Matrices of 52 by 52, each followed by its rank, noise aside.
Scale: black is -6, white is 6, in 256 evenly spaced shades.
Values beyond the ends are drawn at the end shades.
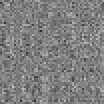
six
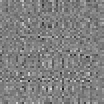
four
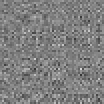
four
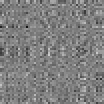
three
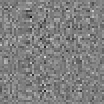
five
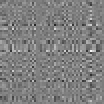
three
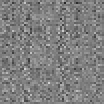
five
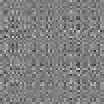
three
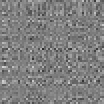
five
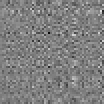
four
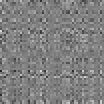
three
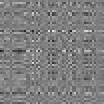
three
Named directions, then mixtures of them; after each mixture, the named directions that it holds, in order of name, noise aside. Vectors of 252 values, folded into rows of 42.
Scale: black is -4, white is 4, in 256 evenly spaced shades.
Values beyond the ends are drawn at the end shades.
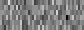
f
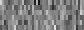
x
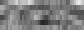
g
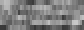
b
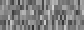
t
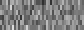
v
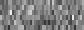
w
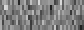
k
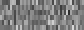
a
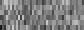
b, v.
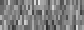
v, x.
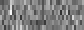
a, v, w.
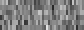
a, v, x.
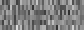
a.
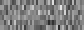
a, w.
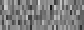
k.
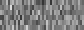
v.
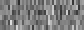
a, t.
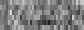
g, w, x.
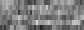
b.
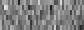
k.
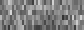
b, w, x.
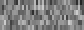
g, t, x.
